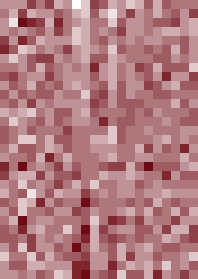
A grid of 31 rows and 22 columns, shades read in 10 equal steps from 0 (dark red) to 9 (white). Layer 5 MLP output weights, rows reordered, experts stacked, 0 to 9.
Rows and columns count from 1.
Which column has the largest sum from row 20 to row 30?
11
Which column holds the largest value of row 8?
22
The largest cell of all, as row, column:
1, 9
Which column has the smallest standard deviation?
16
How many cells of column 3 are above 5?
8
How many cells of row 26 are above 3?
14
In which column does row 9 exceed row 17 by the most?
21
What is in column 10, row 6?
6
